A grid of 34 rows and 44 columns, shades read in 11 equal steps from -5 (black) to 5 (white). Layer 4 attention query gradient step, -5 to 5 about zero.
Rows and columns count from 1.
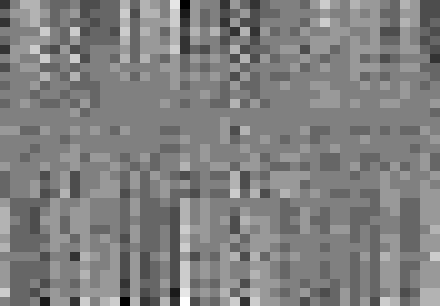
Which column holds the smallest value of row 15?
24
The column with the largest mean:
19
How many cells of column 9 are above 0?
13
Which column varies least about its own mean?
35
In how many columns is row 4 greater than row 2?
16
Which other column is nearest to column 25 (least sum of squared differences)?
8
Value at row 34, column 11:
2
